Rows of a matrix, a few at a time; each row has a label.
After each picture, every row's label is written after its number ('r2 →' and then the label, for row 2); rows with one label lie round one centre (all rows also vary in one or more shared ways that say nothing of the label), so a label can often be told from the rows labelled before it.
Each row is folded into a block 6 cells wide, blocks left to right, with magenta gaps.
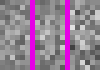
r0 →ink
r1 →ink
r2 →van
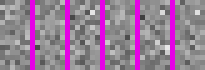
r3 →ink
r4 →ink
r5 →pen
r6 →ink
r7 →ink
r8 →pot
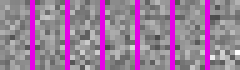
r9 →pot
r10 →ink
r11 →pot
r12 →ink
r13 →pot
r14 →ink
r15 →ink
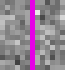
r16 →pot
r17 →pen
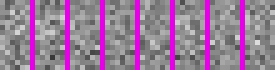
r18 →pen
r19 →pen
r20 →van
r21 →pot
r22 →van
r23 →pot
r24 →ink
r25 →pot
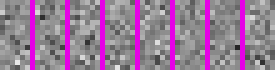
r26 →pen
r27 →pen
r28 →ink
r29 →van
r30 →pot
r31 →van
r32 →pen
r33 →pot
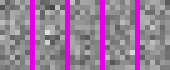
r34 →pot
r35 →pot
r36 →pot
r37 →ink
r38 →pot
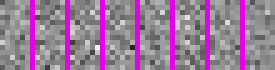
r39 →ink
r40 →pen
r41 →van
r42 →pot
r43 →pot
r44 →pot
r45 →van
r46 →pot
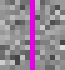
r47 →pen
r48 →pen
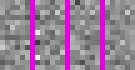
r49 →pot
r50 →van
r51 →pot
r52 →van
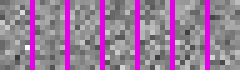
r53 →ink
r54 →pen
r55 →van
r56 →pot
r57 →pot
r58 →pen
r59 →ink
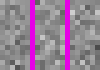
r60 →van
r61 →ink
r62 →pen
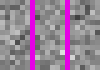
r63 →van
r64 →ink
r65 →pen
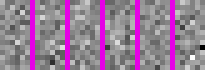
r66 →pen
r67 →pot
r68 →ink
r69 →ink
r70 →pen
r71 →van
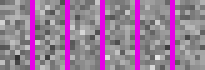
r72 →ink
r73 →pen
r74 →van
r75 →pen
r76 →van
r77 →pot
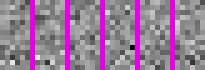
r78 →pen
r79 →van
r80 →ink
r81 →pen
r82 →van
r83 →pot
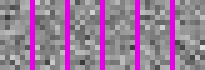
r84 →van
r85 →van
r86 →pot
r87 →van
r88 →pen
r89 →van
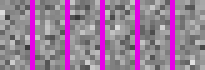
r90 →pen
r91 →pot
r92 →pen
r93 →van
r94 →pen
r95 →van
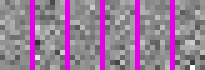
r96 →pot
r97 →van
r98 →pot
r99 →ink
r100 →pen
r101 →pot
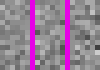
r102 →ink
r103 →pen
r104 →pot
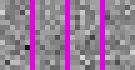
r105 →pen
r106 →van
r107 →van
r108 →van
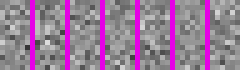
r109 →pot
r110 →pot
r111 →pen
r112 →pen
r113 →van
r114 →van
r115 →van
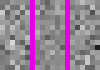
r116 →pot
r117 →pot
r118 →van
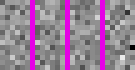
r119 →ink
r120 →ink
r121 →pen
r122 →van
